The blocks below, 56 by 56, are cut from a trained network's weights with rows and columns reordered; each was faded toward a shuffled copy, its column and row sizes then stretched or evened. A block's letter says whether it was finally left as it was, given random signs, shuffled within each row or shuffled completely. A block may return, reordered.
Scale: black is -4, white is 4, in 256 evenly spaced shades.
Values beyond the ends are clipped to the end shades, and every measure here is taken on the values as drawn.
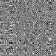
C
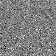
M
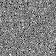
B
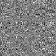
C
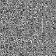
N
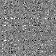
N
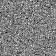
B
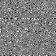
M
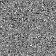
M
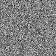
M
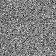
B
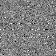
M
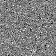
B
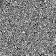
B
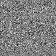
M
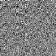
C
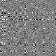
C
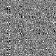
C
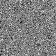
B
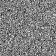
B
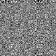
C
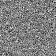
B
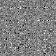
N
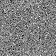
B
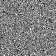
B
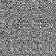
C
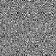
C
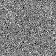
B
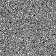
B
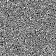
B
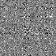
N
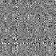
C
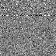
M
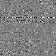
M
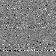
M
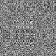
C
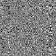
C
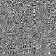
C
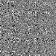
N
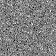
B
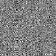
C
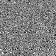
M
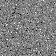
B
